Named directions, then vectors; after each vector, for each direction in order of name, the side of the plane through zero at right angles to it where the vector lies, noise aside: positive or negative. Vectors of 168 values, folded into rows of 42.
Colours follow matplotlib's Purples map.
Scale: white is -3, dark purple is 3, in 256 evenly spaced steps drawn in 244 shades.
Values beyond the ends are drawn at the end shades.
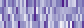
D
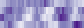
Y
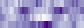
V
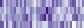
negative, negative, negative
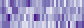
positive, negative, positive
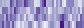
negative, negative, positive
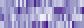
positive, positive, positive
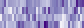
positive, positive, negative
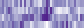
negative, negative, negative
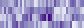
negative, negative, negative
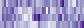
positive, negative, positive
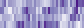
positive, positive, negative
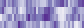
positive, negative, negative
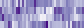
positive, positive, positive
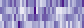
positive, negative, negative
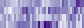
positive, positive, negative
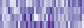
negative, positive, negative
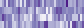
positive, positive, positive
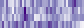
negative, positive, negative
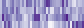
positive, negative, positive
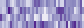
negative, positive, positive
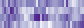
positive, negative, positive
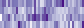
positive, negative, negative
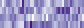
negative, positive, positive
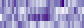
positive, negative, negative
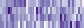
negative, negative, positive
